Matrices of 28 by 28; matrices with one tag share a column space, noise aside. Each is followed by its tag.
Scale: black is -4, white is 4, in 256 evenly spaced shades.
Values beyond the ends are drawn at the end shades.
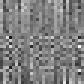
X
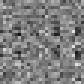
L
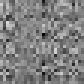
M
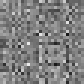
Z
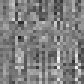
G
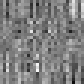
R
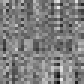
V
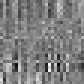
R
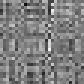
V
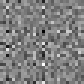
L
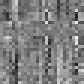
G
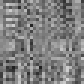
V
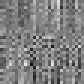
X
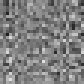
M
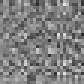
M
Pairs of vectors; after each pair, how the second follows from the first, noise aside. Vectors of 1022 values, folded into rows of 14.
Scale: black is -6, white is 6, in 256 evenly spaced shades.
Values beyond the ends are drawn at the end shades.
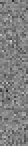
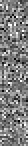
wrapped around, negated, scaled up.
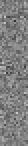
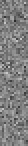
sign-scrambled.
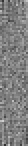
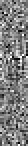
wrapped around, negated, scaled up.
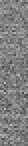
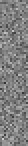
sign-scrambled.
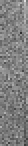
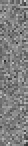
sign-scrambled.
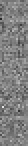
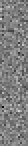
sign-scrambled.
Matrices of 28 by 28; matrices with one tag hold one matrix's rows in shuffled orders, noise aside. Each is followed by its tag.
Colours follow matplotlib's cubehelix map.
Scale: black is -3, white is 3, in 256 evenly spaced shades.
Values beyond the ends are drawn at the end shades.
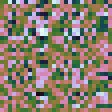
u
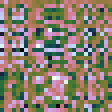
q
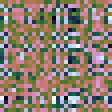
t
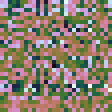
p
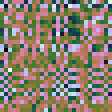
t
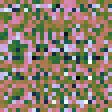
p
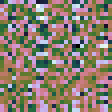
u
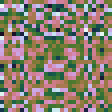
q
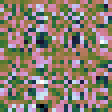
u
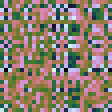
t
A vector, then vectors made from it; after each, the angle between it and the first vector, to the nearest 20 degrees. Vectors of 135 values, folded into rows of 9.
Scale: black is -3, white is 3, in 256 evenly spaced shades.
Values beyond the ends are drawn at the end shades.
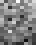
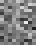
60 degrees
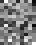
120 degrees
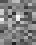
80 degrees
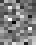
140 degrees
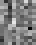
60 degrees
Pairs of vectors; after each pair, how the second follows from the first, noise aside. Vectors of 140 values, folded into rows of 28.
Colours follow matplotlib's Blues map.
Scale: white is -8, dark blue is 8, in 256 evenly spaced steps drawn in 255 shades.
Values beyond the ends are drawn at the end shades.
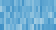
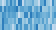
wrapped around, scaled up.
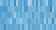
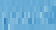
reversed, partly zeroed.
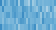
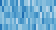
scaled up.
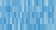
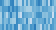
wrapped around, scaled up.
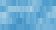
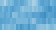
wrapped around.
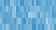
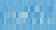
reversed, partly zeroed.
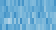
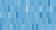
reversed, partly zeroed.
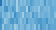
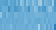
reversed, partly zeroed.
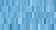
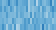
wrapped around.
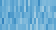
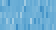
reversed, partly zeroed.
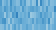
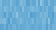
negated, shrunk.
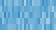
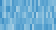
reversed, negated.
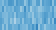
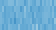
negated, shrunk.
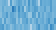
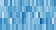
wrapped around, scaled up.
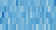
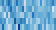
wrapped around, scaled up.
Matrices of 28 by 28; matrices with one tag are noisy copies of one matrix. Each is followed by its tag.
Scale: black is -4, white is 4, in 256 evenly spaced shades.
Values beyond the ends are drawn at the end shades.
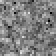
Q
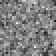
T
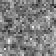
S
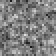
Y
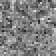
S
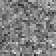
Y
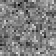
Y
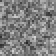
Y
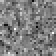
Q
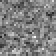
Y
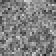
T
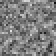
T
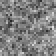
S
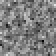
Q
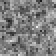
S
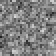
Y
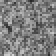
Q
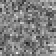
Y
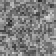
S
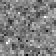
S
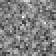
T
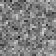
Y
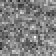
Y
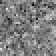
S
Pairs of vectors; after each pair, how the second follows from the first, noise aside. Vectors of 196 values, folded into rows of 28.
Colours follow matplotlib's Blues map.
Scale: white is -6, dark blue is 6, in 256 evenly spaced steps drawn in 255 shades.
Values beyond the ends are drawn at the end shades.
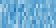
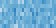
partly zeroed.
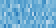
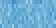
wrapped around, negated, shrunk.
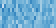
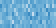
wrapped around, negated, partly zeroed.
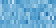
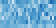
copied.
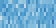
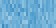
wrapped around, negated, shrunk.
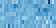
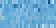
partly zeroed.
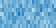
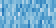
sign-scrambled.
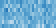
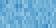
wrapped around, negated, shrunk.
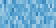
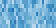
sign-scrambled.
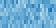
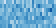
sign-scrambled.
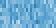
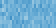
wrapped around, negated, shrunk.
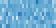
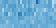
partly zeroed.
